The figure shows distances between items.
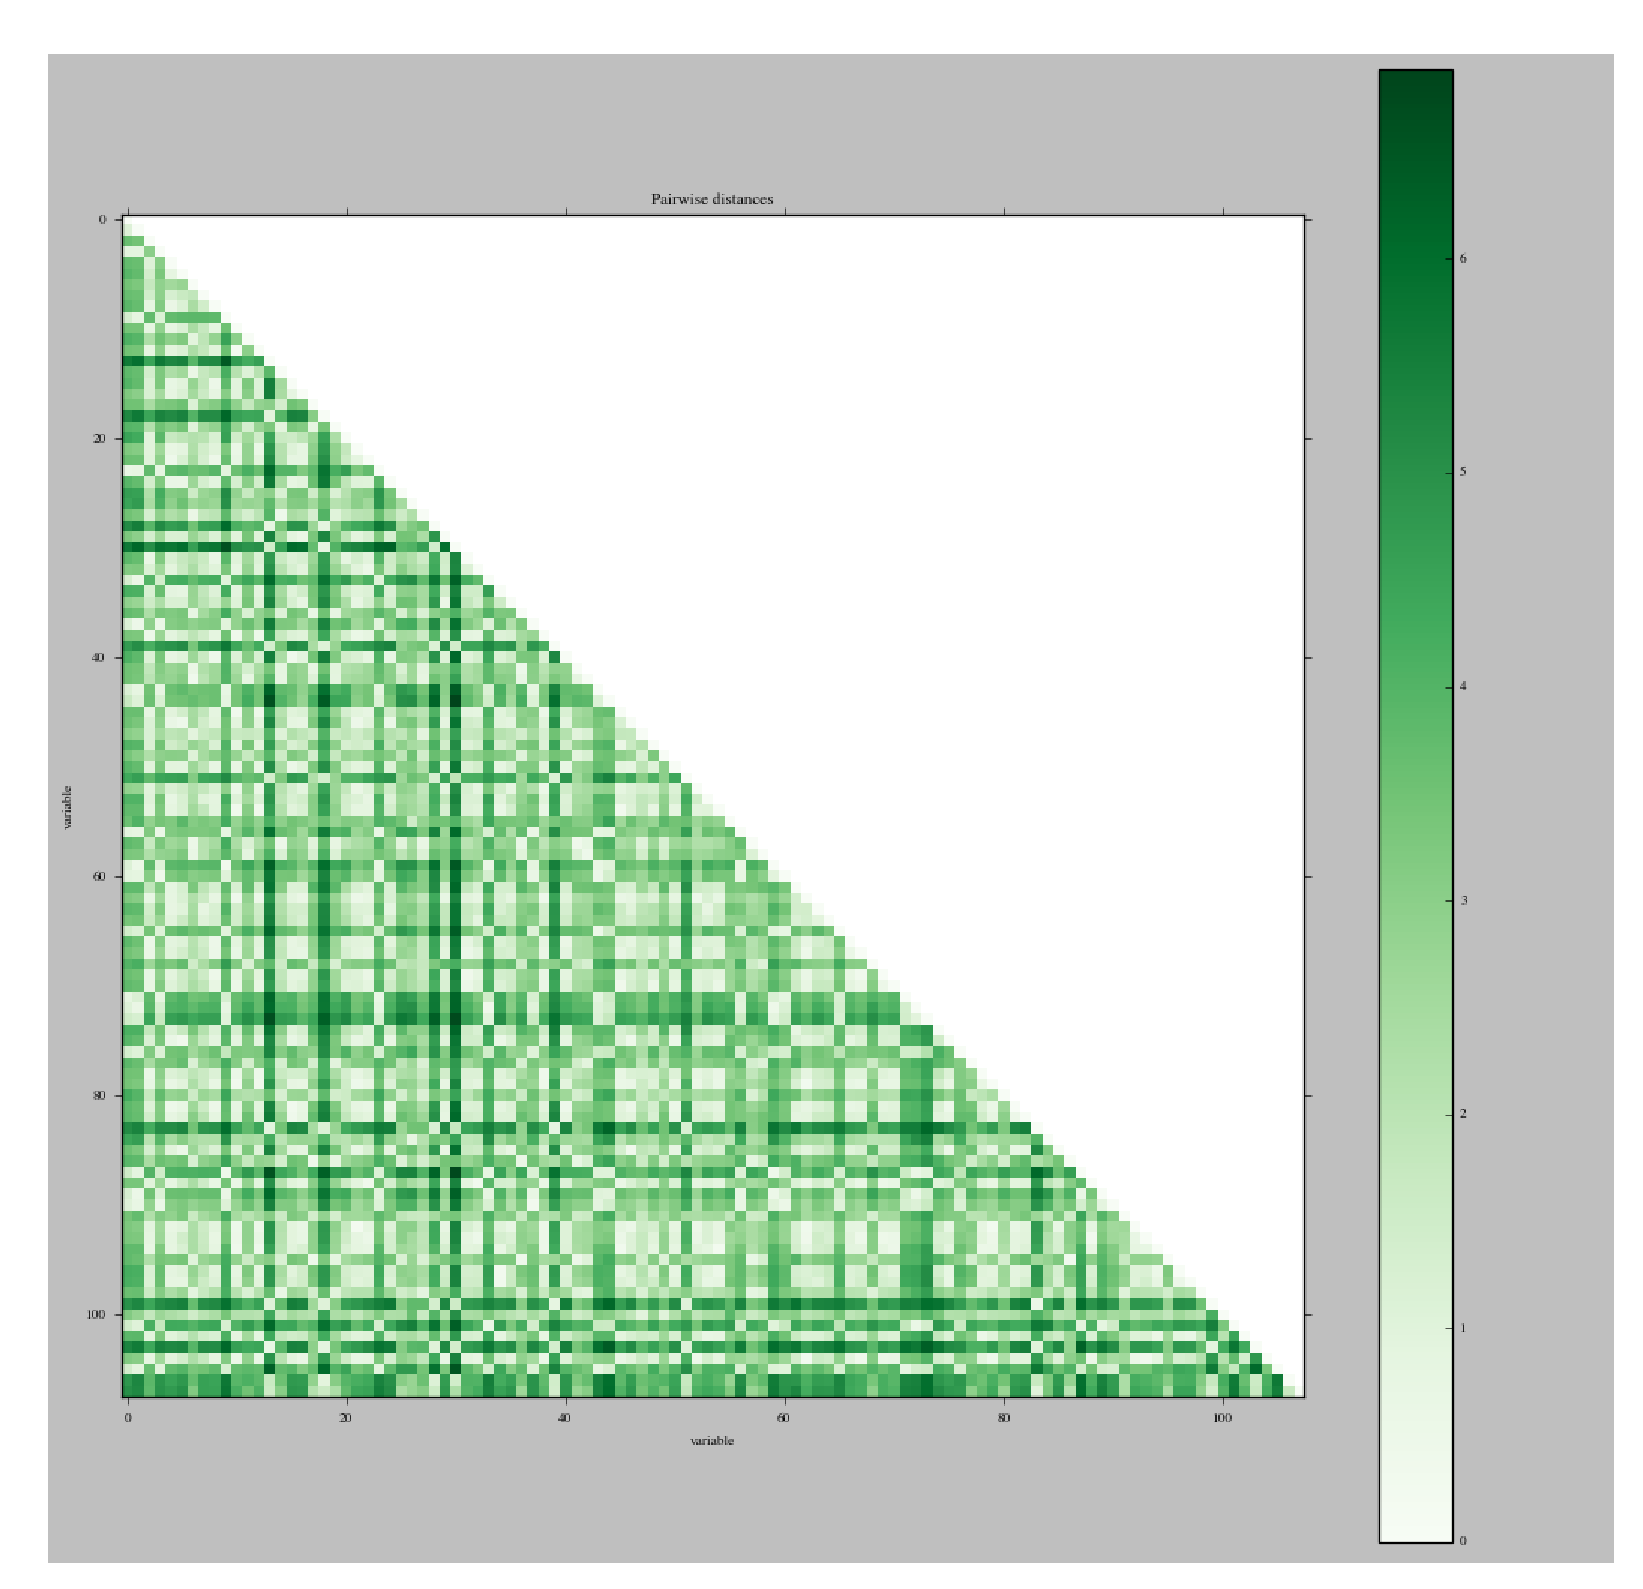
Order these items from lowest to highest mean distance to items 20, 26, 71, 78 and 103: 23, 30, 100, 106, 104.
104, 100, 106, 23, 30
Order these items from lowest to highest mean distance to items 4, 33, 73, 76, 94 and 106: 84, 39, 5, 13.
5, 84, 39, 13
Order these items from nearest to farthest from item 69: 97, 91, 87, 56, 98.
97, 98, 91, 56, 87
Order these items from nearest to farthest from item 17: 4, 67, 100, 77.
77, 100, 67, 4
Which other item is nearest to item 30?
18
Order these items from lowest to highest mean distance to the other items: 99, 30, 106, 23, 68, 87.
68, 23, 87, 106, 99, 30
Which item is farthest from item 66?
30
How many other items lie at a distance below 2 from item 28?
10
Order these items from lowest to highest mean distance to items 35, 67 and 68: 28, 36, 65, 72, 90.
36, 90, 65, 72, 28
